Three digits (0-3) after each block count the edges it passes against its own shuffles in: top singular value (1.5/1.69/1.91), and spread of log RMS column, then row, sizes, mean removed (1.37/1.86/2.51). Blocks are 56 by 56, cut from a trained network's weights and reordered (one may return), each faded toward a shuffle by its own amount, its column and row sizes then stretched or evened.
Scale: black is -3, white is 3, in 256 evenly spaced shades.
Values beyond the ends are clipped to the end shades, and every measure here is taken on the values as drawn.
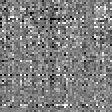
1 2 3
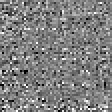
1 2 3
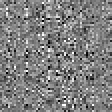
2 3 1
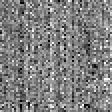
2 2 1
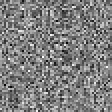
3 1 0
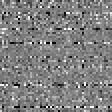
0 1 3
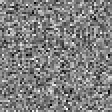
1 0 0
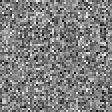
2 1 0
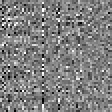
2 3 1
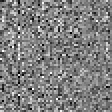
1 3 1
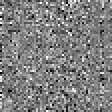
0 3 2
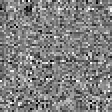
1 1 2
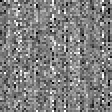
1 3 0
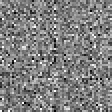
1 2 1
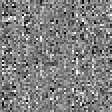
0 3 1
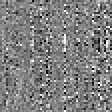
2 3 1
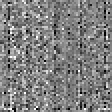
2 3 1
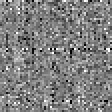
0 2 2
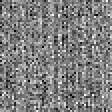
2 0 1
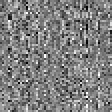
3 3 0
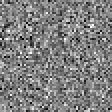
1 1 1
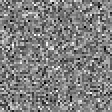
1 1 0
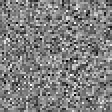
1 1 0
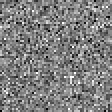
0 0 1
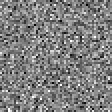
0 0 1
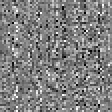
0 3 0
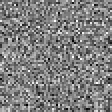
2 1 1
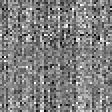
3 0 3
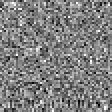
1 0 1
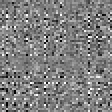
3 3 3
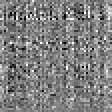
3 0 3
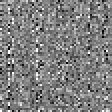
0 3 1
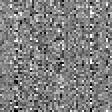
1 3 0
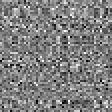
3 1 3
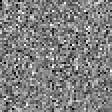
0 2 1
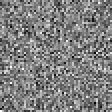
2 0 0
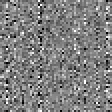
0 3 1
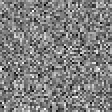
2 1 1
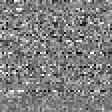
0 0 3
